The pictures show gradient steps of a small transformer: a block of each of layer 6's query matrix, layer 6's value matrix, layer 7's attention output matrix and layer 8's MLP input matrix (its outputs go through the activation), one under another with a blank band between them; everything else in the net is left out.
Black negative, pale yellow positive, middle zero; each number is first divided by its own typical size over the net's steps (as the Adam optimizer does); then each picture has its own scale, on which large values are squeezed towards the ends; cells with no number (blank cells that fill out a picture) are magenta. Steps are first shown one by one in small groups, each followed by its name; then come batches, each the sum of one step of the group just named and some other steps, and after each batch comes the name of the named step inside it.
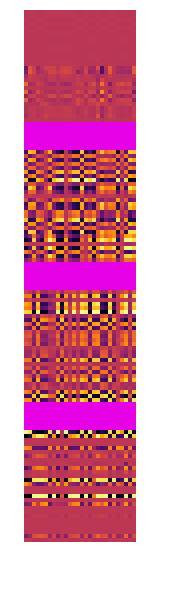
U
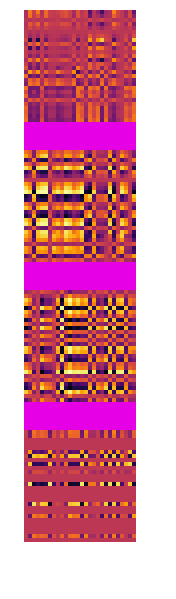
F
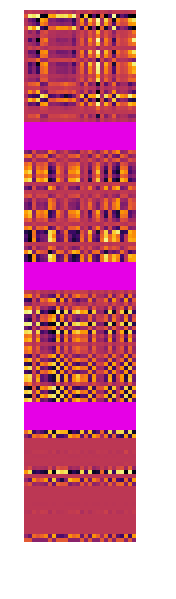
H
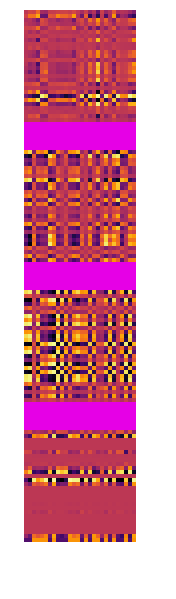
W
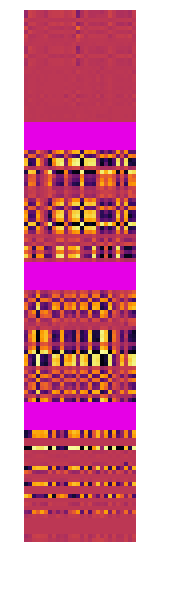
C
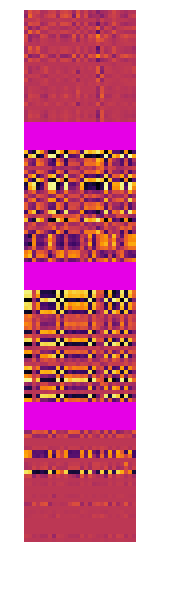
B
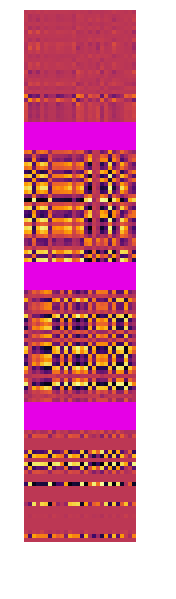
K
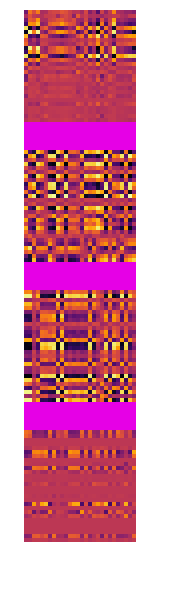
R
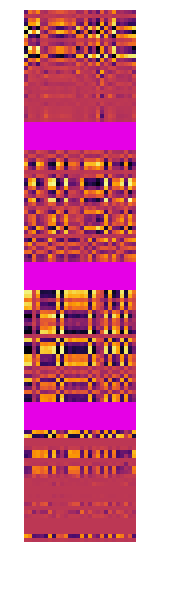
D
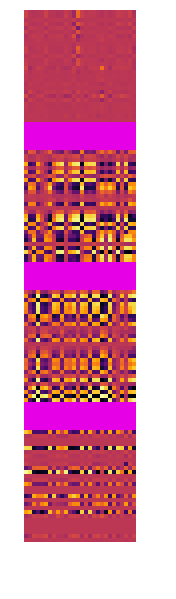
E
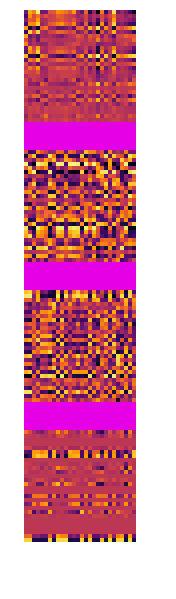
R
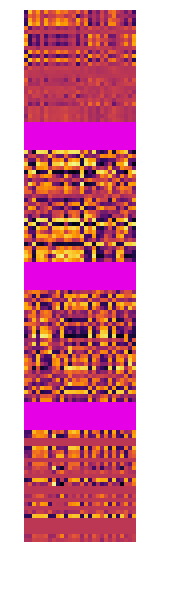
C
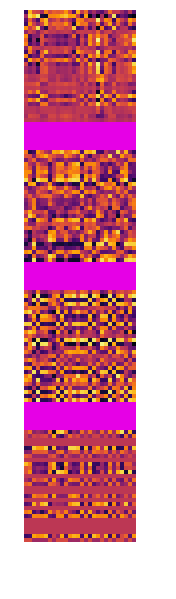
H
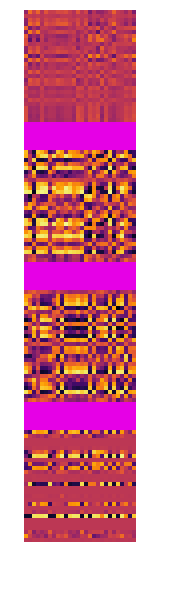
F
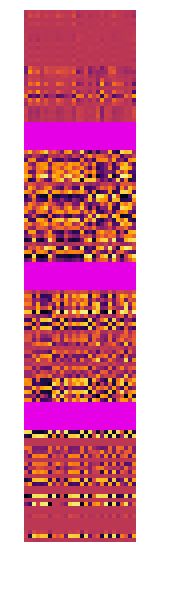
U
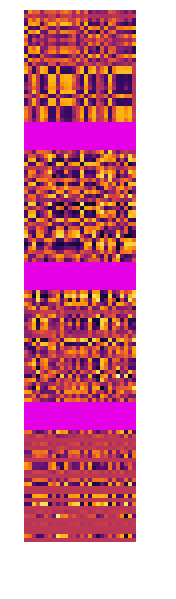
R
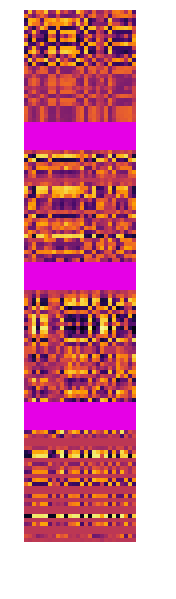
F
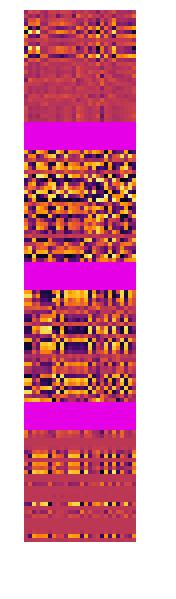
R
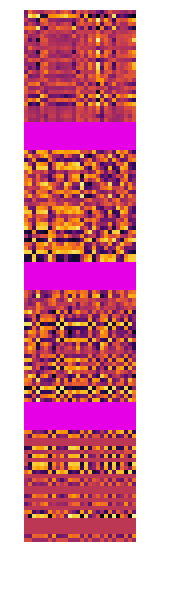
H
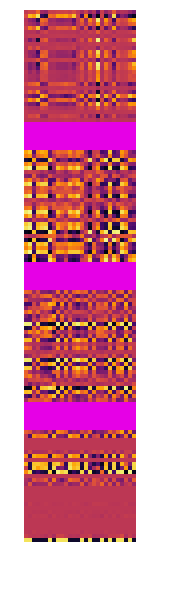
H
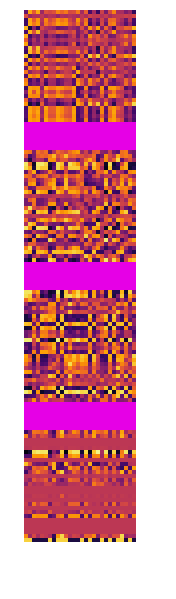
D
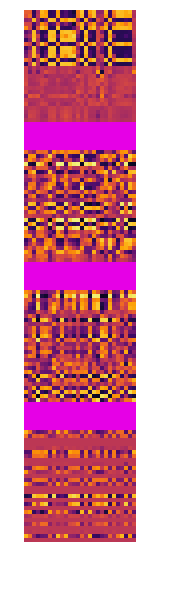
E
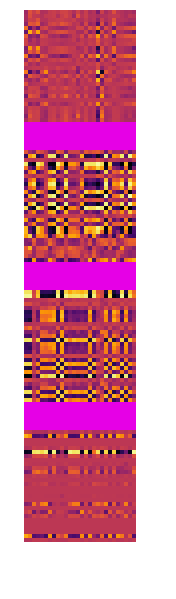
R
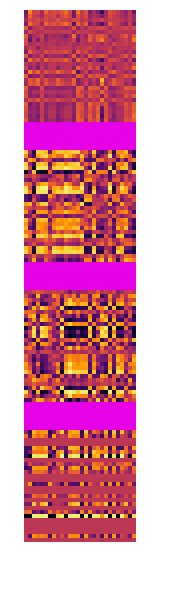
F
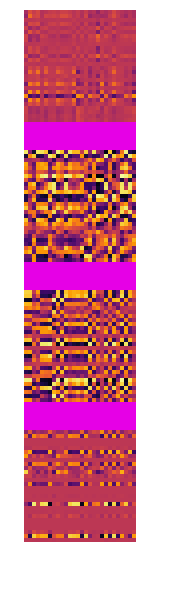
B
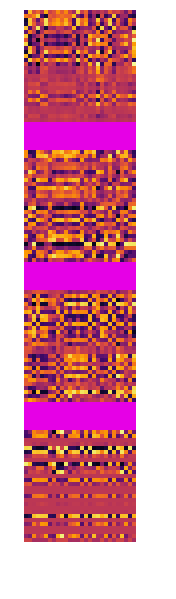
H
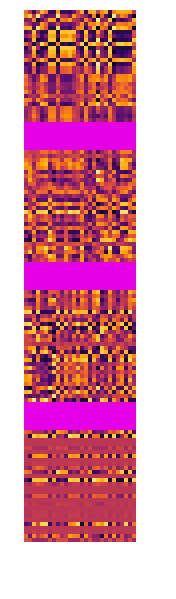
H
